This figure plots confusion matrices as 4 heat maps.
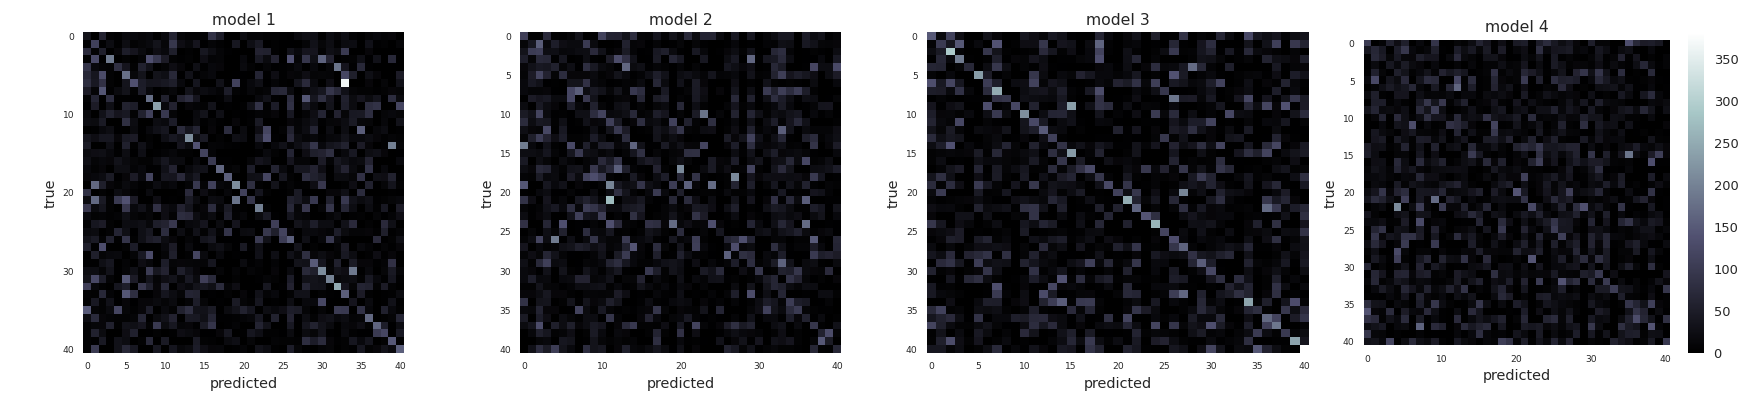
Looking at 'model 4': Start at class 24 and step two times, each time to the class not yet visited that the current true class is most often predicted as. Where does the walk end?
38
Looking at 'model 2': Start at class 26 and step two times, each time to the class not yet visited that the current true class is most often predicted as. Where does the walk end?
13
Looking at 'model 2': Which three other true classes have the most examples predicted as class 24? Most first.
19, 11, 0
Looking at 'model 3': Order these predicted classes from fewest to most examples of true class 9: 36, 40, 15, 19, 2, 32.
32, 2, 40, 19, 36, 15
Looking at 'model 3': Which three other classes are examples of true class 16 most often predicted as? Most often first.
14, 31, 26
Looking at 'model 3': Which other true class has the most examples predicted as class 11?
6
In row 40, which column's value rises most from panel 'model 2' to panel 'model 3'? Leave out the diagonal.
35
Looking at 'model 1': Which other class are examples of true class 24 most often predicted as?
11
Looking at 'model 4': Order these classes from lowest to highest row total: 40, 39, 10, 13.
39, 13, 10, 40
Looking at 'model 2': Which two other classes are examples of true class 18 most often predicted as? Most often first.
27, 9
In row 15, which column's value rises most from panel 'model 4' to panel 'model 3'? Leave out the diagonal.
36
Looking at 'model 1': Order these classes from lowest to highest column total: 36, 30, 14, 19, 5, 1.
19, 36, 14, 30, 1, 5
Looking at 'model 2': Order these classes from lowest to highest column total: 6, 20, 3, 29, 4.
4, 6, 20, 3, 29
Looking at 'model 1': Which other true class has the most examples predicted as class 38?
24
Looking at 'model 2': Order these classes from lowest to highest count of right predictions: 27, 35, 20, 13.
20, 13, 35, 27
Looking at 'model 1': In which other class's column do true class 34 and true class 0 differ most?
30
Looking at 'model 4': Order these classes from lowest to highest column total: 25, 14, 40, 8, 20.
40, 20, 8, 14, 25
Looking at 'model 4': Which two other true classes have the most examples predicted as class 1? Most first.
5, 26
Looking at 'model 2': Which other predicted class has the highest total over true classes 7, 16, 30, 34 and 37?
35
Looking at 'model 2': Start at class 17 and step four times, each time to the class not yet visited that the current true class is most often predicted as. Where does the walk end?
29
